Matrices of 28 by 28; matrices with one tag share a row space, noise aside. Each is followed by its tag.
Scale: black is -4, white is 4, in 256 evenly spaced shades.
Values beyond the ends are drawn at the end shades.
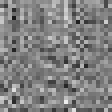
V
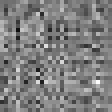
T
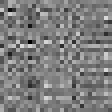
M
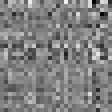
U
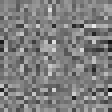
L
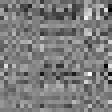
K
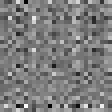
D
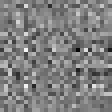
D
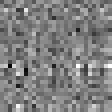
D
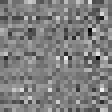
U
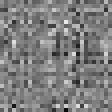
V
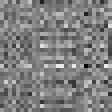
K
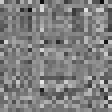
K
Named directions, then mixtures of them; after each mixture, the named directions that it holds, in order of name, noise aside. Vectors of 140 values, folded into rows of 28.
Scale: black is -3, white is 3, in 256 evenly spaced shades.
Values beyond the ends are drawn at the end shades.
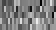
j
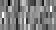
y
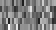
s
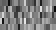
j, s, y.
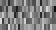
j, s, y.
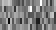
j, s.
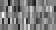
s, y.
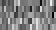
j.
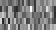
s, y.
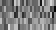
j, s.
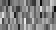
j, s, y.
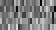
j, s.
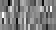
y.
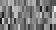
j, s, y.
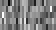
y.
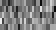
j, s, y.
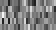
s, y.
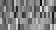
j, s.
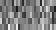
j, s.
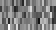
s.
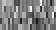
j.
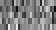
j, s.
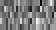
j.
